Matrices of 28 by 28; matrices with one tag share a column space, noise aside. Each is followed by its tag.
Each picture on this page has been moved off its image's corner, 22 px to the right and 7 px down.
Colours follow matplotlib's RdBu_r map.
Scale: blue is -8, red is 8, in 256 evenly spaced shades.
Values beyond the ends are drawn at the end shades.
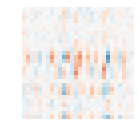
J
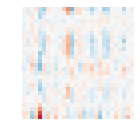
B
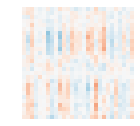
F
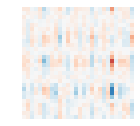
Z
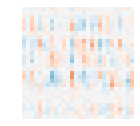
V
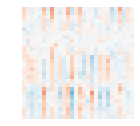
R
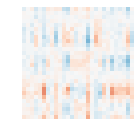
Z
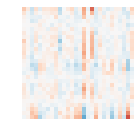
B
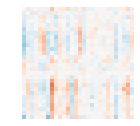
F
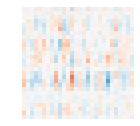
V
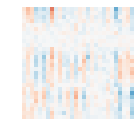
R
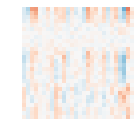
R
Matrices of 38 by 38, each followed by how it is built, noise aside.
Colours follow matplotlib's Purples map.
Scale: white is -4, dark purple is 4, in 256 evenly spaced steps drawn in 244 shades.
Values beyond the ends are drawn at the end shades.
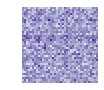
repeating columns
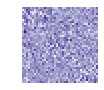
block diagonal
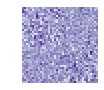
block diagonal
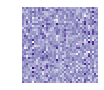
uneven columns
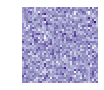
uneven columns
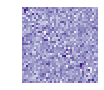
banded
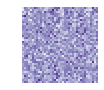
blocks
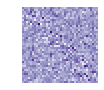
banded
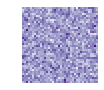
repeating rows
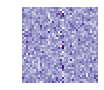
uneven columns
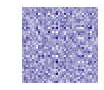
low rank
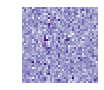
uneven columns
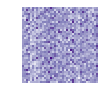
repeating rows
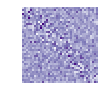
banded
